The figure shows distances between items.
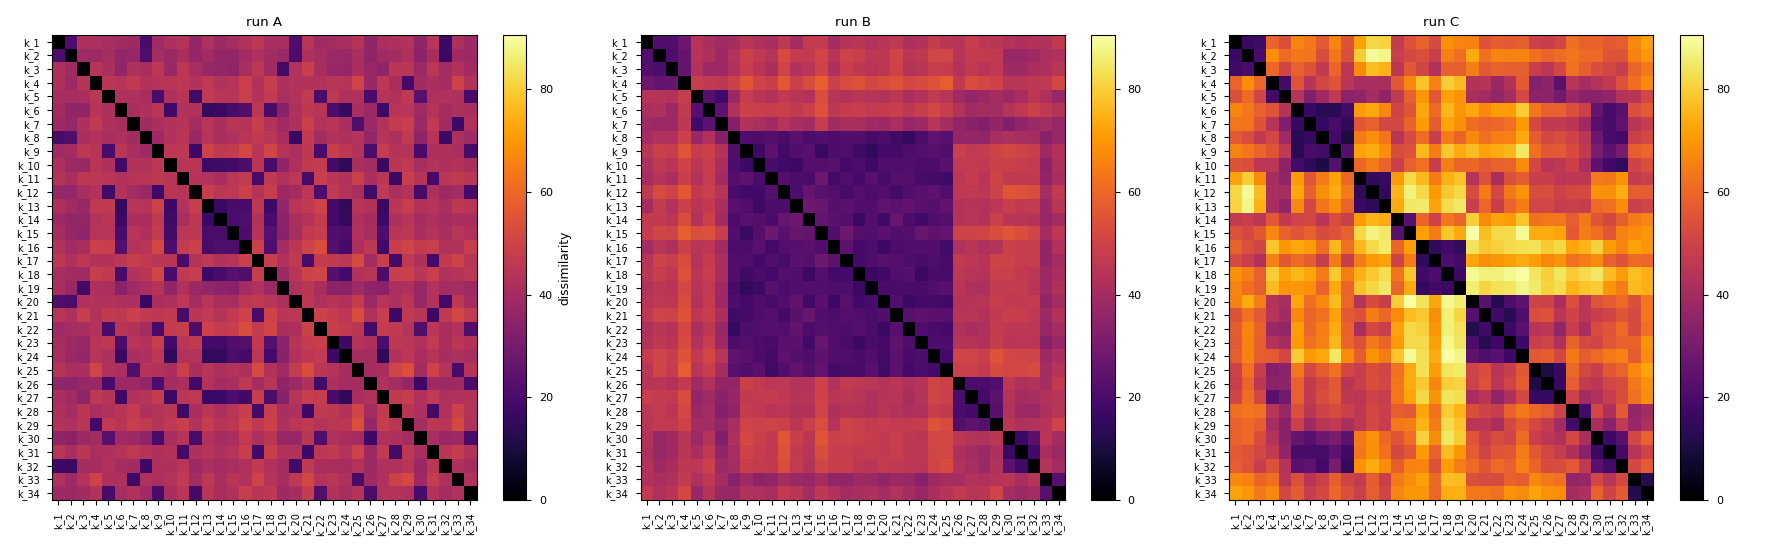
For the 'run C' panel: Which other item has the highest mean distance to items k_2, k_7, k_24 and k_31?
k_18
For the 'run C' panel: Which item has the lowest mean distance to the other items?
k_5
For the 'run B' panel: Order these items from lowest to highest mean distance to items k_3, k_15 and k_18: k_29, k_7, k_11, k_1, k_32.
k_11, k_1, k_7, k_32, k_29
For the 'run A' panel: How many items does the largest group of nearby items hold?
10
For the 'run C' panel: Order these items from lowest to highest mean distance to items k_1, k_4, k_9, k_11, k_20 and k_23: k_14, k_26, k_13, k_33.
k_26, k_13, k_33, k_14
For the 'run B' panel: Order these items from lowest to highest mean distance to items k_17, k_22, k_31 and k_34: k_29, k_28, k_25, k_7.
k_25, k_7, k_28, k_29
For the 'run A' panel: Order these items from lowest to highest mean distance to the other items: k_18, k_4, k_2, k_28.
k_2, k_18, k_28, k_4
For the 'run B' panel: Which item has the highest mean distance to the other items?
k_4
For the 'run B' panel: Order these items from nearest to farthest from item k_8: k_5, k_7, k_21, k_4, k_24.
k_21, k_24, k_7, k_5, k_4
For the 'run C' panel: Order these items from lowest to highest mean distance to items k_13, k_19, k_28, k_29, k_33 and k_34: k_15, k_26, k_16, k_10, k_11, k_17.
k_11, k_10, k_17, k_26, k_16, k_15
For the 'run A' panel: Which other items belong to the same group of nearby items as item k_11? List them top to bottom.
k_17, k_21, k_28, k_31
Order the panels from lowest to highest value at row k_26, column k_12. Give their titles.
run A, run B, run C
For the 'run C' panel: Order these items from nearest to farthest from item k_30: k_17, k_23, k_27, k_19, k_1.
k_27, k_23, k_1, k_17, k_19
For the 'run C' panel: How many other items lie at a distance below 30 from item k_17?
3
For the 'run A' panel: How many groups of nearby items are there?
7
